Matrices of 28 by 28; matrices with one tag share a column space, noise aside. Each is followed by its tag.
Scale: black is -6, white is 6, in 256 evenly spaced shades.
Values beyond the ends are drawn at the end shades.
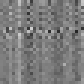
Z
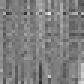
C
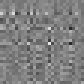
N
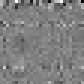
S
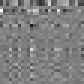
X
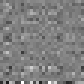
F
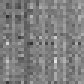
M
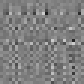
N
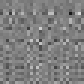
N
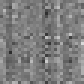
M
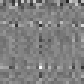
S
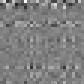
S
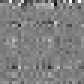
S
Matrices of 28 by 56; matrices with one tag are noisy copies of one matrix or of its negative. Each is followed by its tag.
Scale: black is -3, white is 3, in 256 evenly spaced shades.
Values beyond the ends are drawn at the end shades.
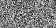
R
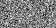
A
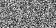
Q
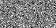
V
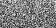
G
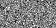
A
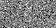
V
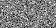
V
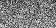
G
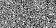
R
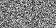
V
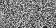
R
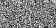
R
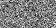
V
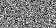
A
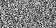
Q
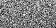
G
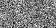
R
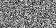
V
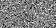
V
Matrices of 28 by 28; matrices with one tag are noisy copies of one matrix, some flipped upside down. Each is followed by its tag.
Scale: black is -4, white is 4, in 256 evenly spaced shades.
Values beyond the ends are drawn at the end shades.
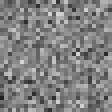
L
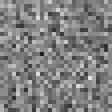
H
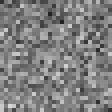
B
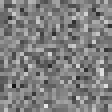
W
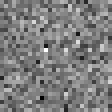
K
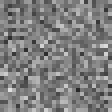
H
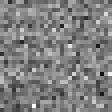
B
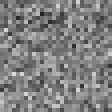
B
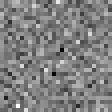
K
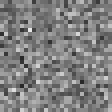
H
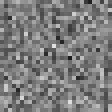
W
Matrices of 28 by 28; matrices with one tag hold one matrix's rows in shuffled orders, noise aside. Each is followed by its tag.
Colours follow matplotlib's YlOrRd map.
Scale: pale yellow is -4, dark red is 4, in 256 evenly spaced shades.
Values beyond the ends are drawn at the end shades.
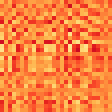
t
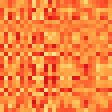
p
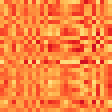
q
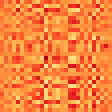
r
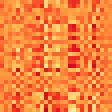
r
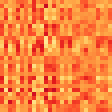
p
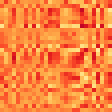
q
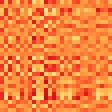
p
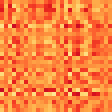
t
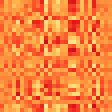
r
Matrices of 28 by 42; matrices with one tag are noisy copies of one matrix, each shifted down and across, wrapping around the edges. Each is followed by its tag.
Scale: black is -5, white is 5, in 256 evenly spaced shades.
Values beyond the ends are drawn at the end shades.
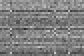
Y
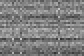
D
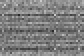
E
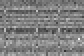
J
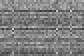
Y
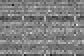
J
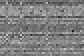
Y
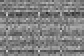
J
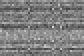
E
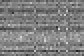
E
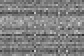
E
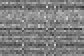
E
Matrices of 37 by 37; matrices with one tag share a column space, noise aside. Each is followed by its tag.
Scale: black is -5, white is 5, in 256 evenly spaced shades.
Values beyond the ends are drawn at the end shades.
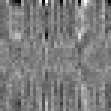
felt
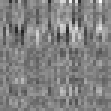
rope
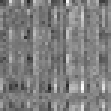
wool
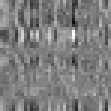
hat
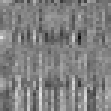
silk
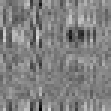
hat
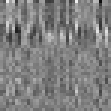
rope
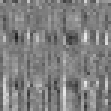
silk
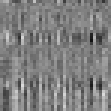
silk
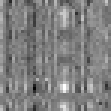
wool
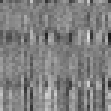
silk
